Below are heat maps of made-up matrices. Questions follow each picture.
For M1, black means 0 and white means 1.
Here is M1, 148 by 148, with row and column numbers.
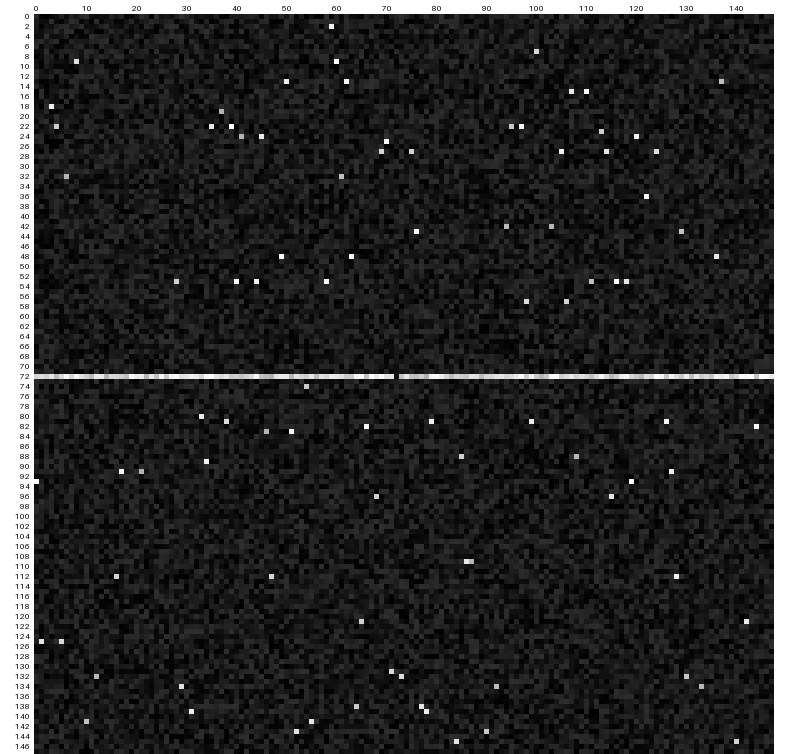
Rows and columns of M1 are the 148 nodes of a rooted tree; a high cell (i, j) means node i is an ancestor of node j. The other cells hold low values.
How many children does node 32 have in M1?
2
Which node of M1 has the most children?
72
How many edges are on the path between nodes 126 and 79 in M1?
2
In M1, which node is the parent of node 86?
109
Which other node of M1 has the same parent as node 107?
110
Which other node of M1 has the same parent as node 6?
61
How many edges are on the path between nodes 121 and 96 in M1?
2
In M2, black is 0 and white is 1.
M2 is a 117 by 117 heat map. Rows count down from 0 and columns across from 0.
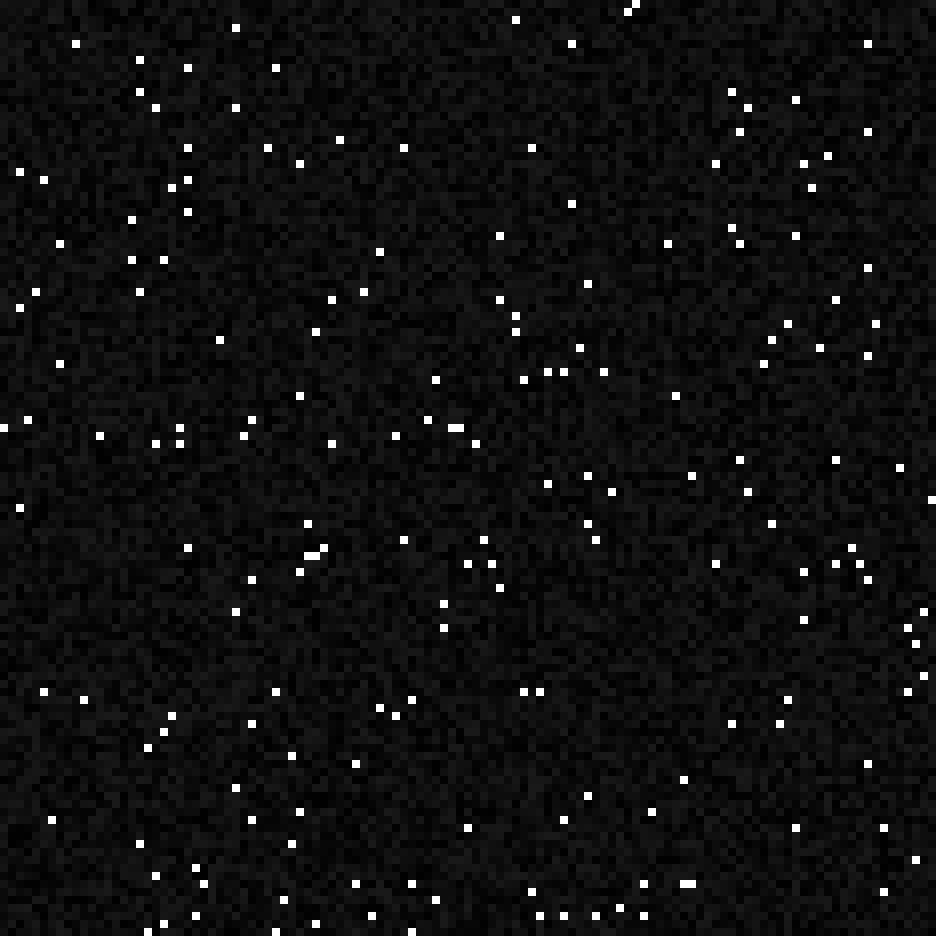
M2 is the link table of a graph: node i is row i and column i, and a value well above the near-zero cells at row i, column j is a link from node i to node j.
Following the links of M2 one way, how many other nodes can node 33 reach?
2
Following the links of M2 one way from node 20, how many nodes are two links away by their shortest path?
5
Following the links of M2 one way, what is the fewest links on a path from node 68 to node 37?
3
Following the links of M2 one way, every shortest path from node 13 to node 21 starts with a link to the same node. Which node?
node 93
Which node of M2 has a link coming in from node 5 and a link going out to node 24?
node 108
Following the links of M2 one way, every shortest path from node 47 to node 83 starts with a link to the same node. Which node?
node 54
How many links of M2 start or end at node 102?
4
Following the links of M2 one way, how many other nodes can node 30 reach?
10
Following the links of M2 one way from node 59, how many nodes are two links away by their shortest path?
6
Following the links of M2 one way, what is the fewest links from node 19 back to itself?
8
